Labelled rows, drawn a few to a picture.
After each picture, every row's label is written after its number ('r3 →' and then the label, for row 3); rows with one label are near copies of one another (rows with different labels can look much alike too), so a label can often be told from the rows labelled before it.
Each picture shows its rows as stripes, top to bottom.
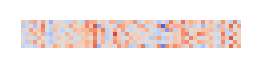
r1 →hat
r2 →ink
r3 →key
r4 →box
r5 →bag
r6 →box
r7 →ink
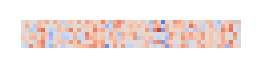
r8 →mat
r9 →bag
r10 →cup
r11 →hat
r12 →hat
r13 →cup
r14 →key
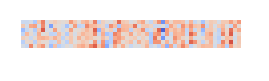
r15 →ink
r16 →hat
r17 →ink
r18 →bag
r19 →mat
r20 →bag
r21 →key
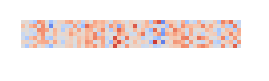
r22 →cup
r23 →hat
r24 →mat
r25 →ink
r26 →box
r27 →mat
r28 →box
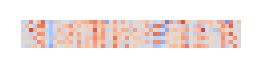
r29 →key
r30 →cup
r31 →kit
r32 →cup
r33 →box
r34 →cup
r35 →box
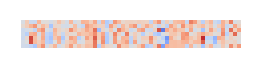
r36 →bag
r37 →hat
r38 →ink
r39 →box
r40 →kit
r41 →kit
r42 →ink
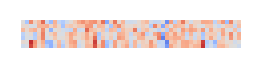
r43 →key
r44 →mat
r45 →hat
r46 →ink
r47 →ink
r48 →kit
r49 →kit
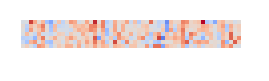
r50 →kit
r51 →key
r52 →key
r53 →bag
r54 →ink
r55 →box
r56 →cup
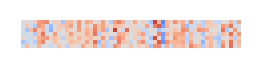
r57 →mat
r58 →cup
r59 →box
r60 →ink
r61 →mat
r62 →ink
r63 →bag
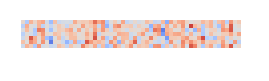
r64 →key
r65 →bag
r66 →cup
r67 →ink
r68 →kit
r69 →hat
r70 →bag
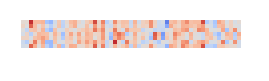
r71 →kit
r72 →kit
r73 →box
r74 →mat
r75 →mat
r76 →box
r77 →kit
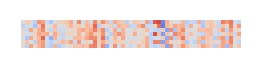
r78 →cup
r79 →ink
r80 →key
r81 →mat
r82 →key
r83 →cup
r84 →key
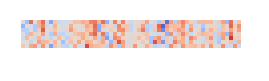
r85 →key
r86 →ink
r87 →ink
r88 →key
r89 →bag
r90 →mat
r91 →hat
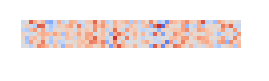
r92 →kit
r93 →cup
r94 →box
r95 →mat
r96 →box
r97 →key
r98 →mat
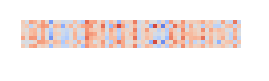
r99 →hat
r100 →mat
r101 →hat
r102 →hat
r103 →hat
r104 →mat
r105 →hat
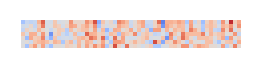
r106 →ink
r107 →ink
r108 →bag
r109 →hat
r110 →key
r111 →mat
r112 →box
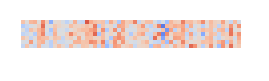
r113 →hat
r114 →ink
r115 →key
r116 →ink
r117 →mat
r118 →key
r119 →bag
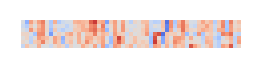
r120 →key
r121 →key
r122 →key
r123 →cup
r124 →mat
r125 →mat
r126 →bag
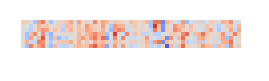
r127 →cup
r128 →mat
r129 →mat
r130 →box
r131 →key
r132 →cup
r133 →key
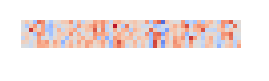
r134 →cup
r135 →box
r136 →kit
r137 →cup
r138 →bag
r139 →mat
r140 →mat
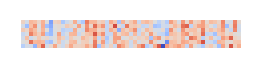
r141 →hat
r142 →box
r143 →hat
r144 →kit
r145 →bag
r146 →kit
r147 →ink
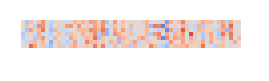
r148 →key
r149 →cup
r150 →key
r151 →bag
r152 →ink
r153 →hat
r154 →kit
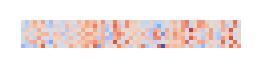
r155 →box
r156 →box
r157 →bag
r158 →mat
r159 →bag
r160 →box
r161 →ink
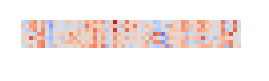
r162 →box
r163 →hat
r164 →box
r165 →cup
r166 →kit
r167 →cup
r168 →key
